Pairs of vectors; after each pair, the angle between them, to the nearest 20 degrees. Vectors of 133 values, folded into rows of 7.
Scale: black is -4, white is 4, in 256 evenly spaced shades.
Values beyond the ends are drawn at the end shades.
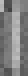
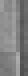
60 degrees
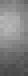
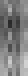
140 degrees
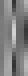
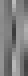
160 degrees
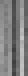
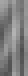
140 degrees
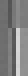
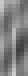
120 degrees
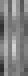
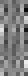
120 degrees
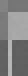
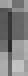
140 degrees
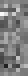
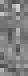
60 degrees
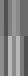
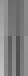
120 degrees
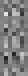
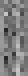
40 degrees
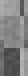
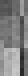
160 degrees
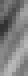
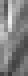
140 degrees
